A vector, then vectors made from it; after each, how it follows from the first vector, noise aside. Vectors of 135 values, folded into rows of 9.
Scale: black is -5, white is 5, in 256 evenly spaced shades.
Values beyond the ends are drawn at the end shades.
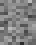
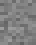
shrunk.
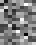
wrapped around, negated, scaled up.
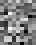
scaled up.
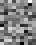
scaled up.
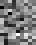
wrapped around, scaled up.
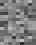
copied.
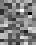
wrapped around, negated, scaled up.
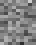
copied.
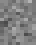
partly zeroed.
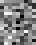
wrapped around, scaled up.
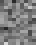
reversed.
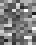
wrapped around, negated, scaled up.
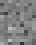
partly zeroed.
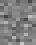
negated, partly zeroed.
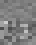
negated, partly zeroed.
